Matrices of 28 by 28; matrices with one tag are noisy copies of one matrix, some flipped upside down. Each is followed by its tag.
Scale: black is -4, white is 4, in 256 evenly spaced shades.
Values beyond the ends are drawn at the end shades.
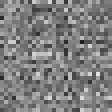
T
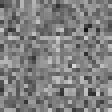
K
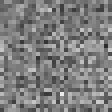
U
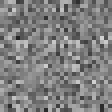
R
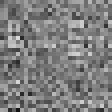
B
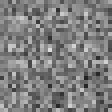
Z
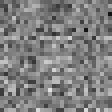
K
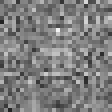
K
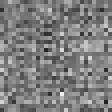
U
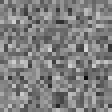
Z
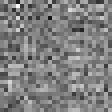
B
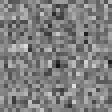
Z
